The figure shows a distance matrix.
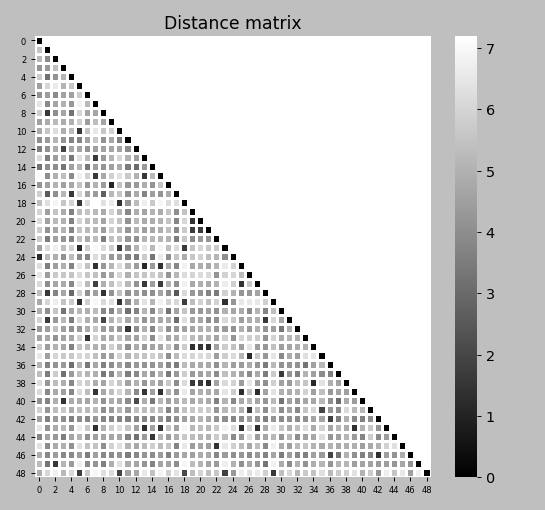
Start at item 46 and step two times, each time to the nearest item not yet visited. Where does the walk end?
36
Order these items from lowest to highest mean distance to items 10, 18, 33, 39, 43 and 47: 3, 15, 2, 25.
25, 15, 2, 3
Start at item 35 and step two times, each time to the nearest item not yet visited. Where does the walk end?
41
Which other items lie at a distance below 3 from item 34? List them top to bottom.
19, 20, 21, 38
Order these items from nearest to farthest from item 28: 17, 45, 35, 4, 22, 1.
1, 17, 4, 22, 45, 35
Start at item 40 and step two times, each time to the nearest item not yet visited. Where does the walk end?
12
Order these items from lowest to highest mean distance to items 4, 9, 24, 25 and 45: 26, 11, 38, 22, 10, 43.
22, 11, 43, 38, 26, 10
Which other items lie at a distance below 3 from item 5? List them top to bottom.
10, 18, 23, 29, 48
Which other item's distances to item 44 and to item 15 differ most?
14
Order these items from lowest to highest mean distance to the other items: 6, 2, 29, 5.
6, 2, 5, 29
